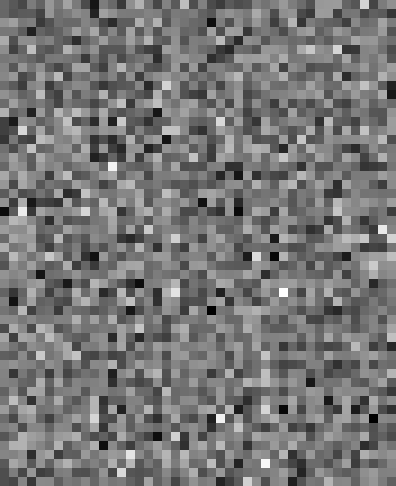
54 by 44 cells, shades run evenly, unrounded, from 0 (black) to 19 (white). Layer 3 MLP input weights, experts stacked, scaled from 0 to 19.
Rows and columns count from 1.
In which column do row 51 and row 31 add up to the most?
15
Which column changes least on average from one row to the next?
36
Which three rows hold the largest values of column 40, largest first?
39, 27, 5
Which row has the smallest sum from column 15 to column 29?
6
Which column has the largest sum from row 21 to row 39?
3
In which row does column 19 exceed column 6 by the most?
10
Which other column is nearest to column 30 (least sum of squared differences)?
20
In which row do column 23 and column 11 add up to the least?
23
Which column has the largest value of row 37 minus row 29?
28
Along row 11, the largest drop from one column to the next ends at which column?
44
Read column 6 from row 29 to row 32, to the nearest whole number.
15 7 8 7
